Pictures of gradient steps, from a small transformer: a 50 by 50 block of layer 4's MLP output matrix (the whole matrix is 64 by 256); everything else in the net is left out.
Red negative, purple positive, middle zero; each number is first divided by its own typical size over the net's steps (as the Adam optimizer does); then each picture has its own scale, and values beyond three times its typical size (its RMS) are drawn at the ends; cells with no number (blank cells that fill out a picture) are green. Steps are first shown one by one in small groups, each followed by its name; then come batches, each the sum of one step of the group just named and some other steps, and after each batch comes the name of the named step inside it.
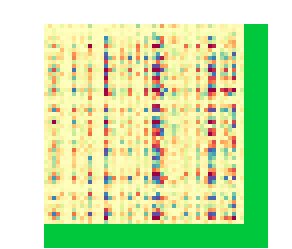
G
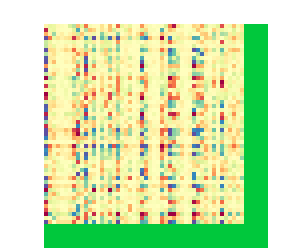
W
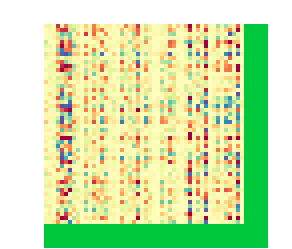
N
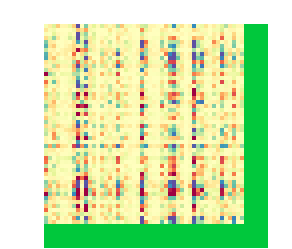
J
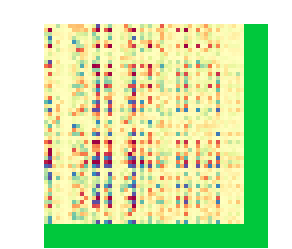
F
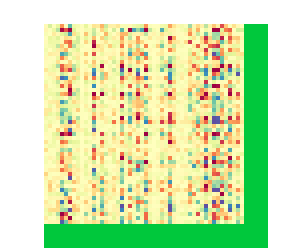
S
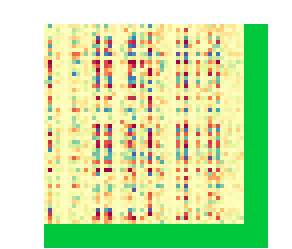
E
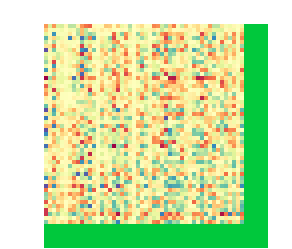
W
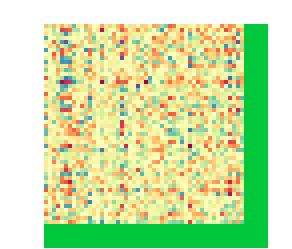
W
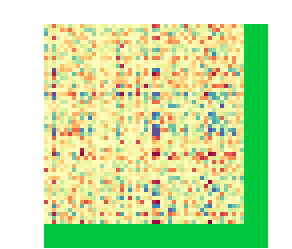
S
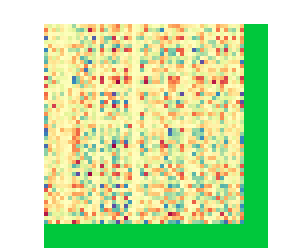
W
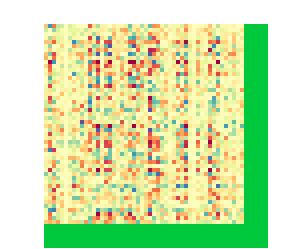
E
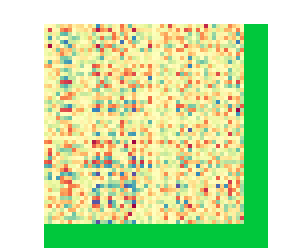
F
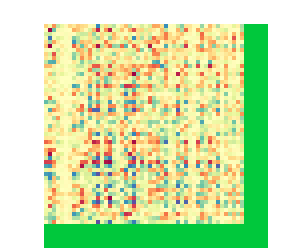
F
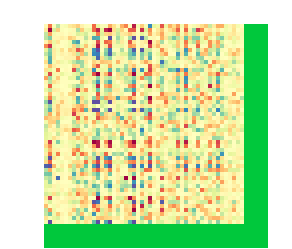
F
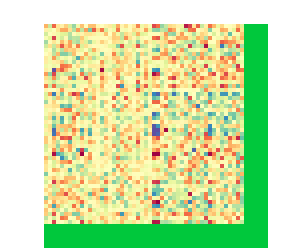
N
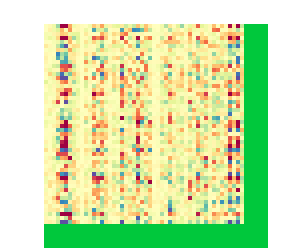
S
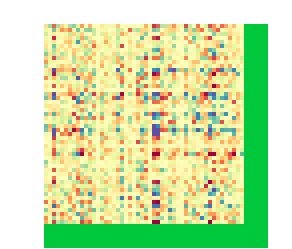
S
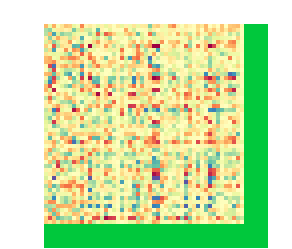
G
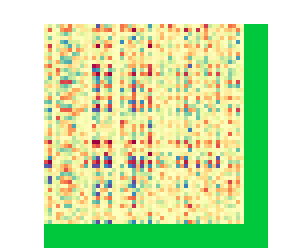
F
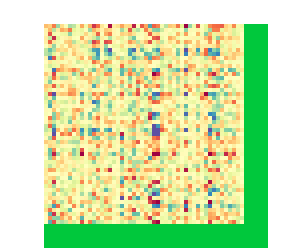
S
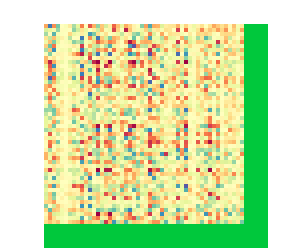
E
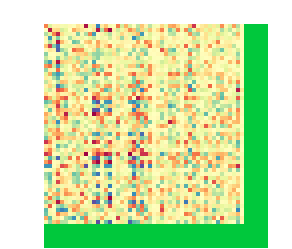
F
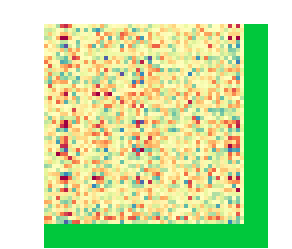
G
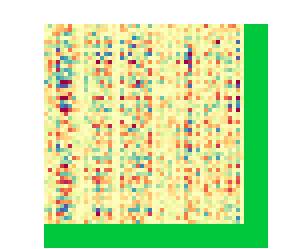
E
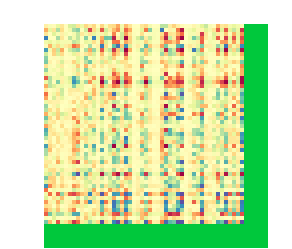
W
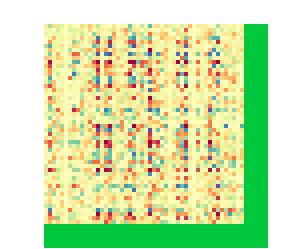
E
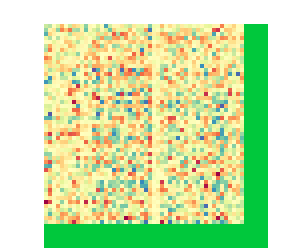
S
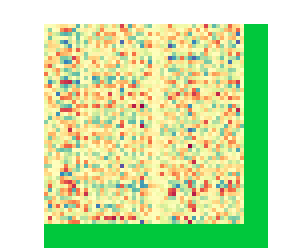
J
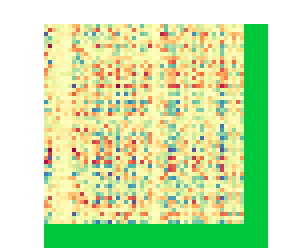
F
